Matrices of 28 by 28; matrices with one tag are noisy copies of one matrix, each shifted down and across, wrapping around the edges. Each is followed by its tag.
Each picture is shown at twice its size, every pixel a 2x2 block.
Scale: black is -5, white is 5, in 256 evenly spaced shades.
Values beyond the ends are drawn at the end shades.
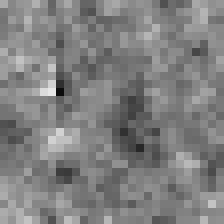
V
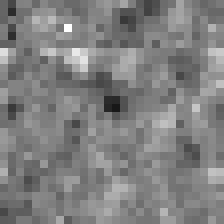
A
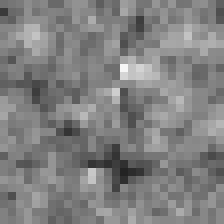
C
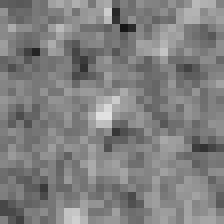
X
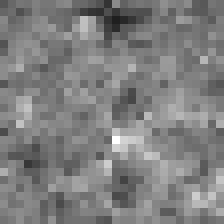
C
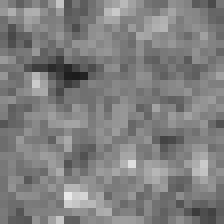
C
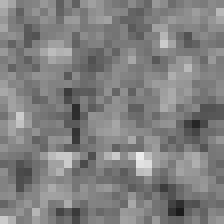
A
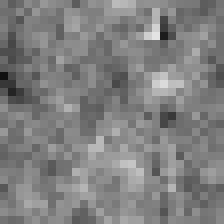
V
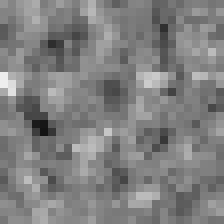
A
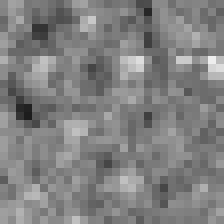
A
